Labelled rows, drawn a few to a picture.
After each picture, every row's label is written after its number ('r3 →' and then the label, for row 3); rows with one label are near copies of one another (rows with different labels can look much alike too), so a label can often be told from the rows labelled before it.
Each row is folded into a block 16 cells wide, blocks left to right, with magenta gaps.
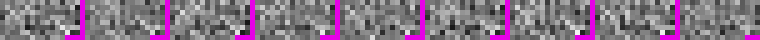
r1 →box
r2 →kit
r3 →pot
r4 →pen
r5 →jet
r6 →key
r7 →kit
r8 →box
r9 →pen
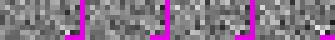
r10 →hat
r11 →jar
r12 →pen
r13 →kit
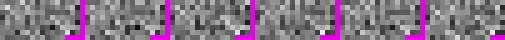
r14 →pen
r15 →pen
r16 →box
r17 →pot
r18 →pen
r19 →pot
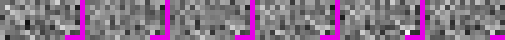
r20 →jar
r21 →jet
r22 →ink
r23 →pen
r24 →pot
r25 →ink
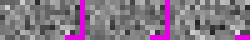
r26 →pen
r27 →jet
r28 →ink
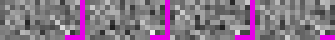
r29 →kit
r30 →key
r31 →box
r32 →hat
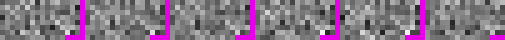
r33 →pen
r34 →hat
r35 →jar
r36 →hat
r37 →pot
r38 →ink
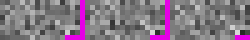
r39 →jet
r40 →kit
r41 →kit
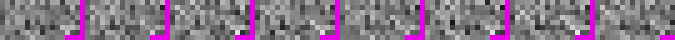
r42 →ink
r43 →key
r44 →hat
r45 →key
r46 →box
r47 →ink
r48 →box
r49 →jar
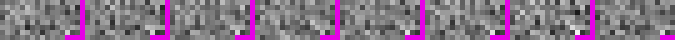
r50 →key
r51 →ink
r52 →hat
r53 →jar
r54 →ink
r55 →hat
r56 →hat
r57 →key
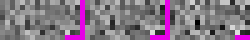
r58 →ink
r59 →ink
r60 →ink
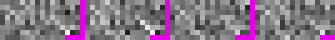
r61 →hat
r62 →kit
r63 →box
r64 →jet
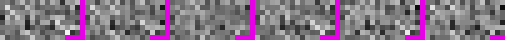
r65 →box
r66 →jar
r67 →jet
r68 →box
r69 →key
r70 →jar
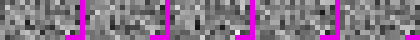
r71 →jar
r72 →box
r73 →jet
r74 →hat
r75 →pen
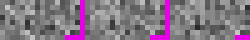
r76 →jar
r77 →jet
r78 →key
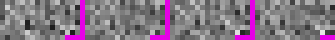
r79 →jar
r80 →jet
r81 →hat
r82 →ink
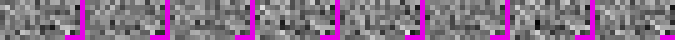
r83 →pen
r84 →ink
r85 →jar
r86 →jar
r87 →ink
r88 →box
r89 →jar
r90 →pen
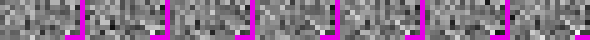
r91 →jet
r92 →key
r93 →ink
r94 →pot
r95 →hat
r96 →ink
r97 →pot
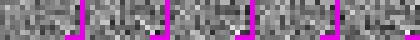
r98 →pen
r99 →kit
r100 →pot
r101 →jet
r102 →box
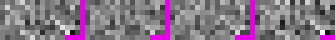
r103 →kit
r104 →hat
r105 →pot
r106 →hat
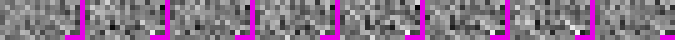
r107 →pot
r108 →key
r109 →key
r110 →jet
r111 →box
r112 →box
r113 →kit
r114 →ink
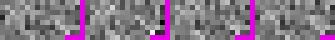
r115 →box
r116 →pot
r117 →jar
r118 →box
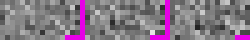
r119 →pot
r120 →box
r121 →jar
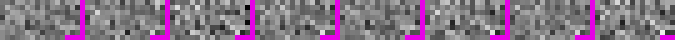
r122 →jar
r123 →jet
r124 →pen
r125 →jet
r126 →jar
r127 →hat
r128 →jet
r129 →hat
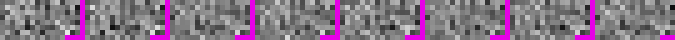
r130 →key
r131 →key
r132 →box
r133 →jet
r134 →pen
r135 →jet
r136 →pen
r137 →jar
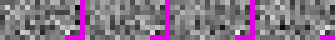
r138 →pen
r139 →box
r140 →jet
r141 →key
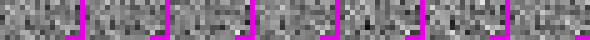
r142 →jar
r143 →ink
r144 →pen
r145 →jet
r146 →key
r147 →jar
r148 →box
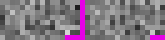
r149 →box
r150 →jet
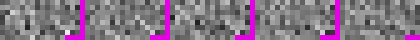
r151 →jet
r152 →kit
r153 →jar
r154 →ink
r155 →jar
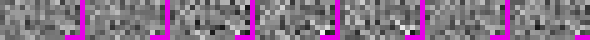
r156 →jar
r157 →jet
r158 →ink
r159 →pot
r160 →kit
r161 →pen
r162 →key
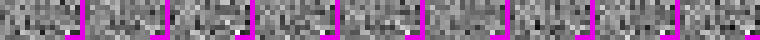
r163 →ink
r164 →kit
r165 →pot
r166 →box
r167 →box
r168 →jet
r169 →key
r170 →jet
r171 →pen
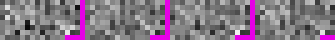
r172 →key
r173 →kit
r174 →pot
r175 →jet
